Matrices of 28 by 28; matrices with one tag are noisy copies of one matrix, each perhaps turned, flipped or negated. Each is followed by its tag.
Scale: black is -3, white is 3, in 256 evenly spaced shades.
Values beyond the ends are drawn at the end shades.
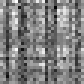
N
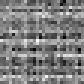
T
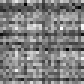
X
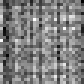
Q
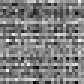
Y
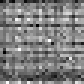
Q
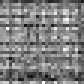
Q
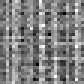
T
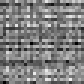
Y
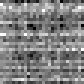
X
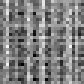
T
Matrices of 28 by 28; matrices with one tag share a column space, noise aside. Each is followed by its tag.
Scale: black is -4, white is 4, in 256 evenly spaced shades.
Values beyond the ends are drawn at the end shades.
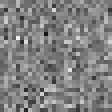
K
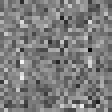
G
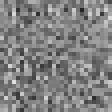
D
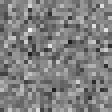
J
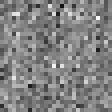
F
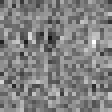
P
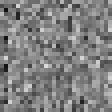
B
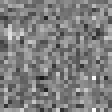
K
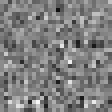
G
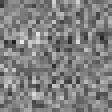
P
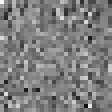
D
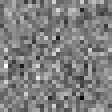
D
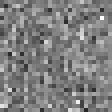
K
